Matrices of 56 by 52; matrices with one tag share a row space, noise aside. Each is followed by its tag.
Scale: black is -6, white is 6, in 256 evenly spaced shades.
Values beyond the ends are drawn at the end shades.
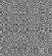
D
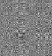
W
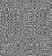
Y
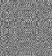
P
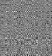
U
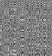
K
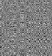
K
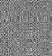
Y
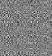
Y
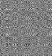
P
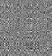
Y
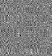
Y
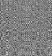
P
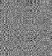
Y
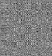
U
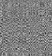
D
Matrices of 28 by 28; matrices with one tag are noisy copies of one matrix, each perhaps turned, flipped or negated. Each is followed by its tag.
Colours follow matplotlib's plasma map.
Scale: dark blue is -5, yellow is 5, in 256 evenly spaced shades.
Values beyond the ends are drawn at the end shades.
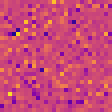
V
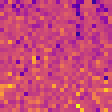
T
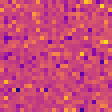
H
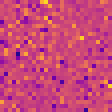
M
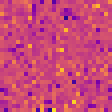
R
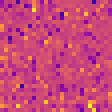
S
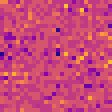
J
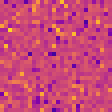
J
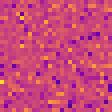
H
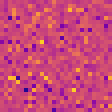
V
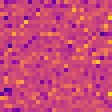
S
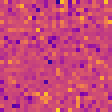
R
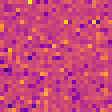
H
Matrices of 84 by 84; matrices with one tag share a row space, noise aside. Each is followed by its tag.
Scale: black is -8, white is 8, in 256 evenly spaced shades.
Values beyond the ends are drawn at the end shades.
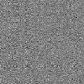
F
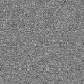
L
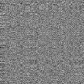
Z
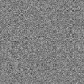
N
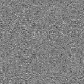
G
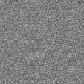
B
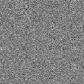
G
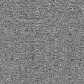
B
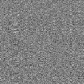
N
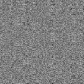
G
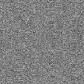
G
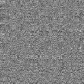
Z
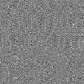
N
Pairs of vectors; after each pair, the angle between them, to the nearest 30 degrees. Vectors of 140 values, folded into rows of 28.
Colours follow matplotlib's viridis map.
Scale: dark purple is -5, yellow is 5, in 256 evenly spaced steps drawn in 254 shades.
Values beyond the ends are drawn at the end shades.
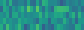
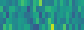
120 degrees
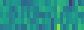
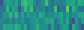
120 degrees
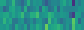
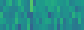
120 degrees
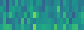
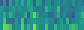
30 degrees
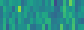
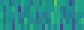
150 degrees
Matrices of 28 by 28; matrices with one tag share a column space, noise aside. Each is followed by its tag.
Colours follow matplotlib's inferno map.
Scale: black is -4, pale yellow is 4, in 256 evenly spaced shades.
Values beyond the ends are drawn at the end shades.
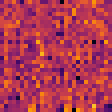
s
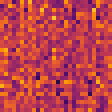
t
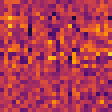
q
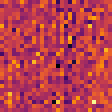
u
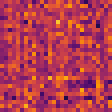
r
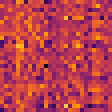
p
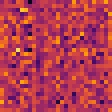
u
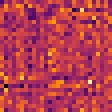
t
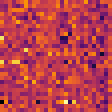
u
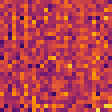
p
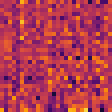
s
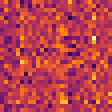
u
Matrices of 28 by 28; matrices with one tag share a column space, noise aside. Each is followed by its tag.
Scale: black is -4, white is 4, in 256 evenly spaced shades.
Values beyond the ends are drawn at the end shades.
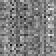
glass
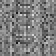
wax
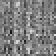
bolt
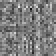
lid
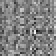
bolt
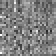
bolt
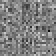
lid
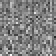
bolt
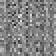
wax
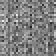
wax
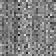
glass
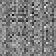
wax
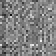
glass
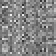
wax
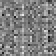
glass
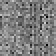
glass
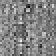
lid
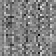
glass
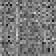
wax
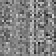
wax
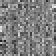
lid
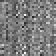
glass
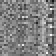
glass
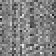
glass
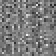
wax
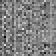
glass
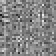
wax
